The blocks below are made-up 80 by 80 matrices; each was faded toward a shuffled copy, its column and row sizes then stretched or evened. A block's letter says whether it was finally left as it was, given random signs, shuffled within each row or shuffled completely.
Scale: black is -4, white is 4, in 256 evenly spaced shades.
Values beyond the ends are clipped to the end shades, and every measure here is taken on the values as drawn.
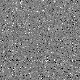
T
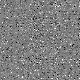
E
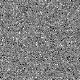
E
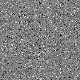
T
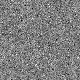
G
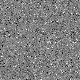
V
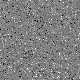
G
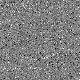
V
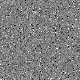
T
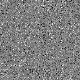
T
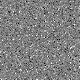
T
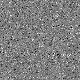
V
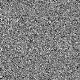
T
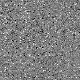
E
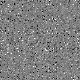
E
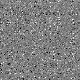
E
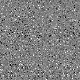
E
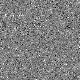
V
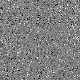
E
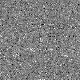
V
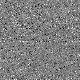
V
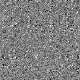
E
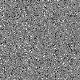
E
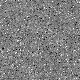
G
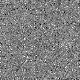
E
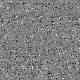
V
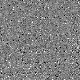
E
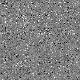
T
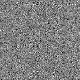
E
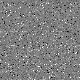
V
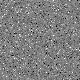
G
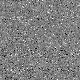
V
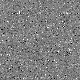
V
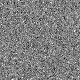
G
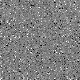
E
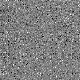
E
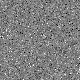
G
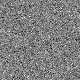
G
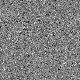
V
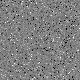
G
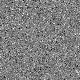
G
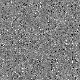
T
